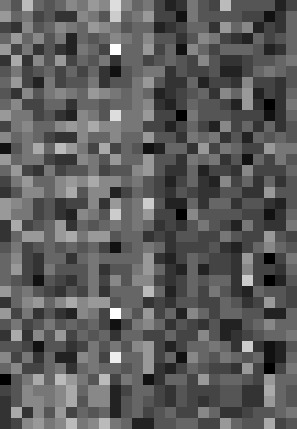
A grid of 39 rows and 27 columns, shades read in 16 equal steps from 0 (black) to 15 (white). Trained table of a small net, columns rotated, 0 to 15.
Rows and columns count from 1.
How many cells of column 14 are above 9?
2
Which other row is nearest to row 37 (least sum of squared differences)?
18
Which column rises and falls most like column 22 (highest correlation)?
3
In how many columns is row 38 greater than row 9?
11
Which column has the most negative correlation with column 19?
9
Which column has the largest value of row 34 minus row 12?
14
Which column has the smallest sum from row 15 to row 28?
16
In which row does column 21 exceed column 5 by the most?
1
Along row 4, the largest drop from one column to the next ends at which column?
7
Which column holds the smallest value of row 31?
21
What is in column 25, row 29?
2
